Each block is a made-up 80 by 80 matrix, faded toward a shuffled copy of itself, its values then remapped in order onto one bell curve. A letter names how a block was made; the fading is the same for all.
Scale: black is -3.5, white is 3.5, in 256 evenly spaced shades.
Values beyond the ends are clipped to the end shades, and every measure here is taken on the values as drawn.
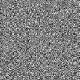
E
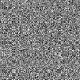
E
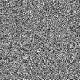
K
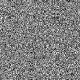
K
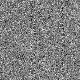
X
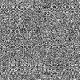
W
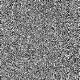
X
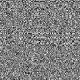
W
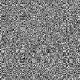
E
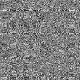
W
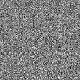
K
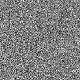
K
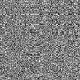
W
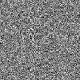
K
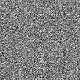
K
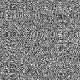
E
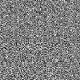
W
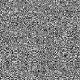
W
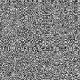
E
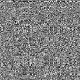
W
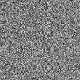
K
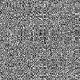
E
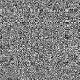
W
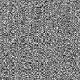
E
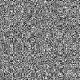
E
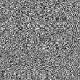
W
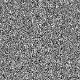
X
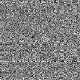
W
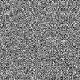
E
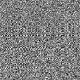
W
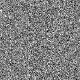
X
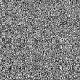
K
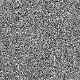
X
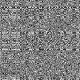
W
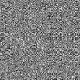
E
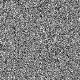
X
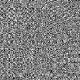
E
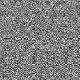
W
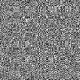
E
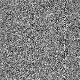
X
